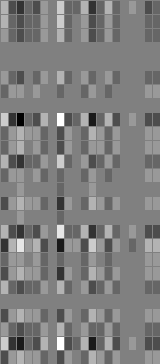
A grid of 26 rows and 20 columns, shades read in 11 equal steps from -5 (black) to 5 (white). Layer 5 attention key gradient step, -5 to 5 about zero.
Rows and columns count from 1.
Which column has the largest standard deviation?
8
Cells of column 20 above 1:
1
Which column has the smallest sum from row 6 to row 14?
3
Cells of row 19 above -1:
15
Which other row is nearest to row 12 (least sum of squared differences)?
2
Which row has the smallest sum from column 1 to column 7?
9
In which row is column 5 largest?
18
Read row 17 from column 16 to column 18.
0 1 0
